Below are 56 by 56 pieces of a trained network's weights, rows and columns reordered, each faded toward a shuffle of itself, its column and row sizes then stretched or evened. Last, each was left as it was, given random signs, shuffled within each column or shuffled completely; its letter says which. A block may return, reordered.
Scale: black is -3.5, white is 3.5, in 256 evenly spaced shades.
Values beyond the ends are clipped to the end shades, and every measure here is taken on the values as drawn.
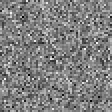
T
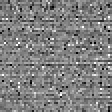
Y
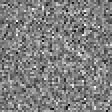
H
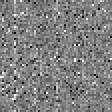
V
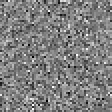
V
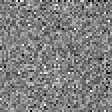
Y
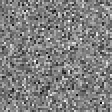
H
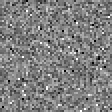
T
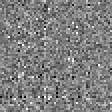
V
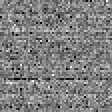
Y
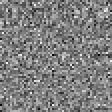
Y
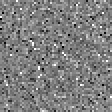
T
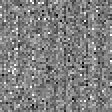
H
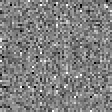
Y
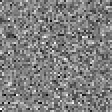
V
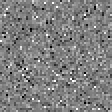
T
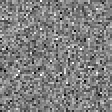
H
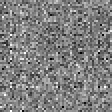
Y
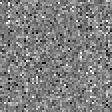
H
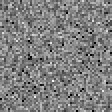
T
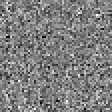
V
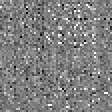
Y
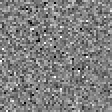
H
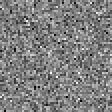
T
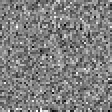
Y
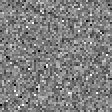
T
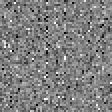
H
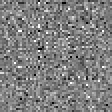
Y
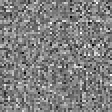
Y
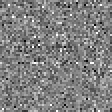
V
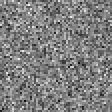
T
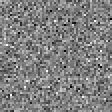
T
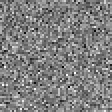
T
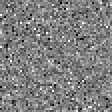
T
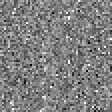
H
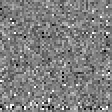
V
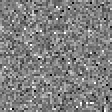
T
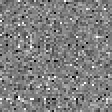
Y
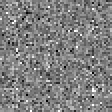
H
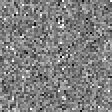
H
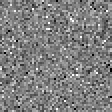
T
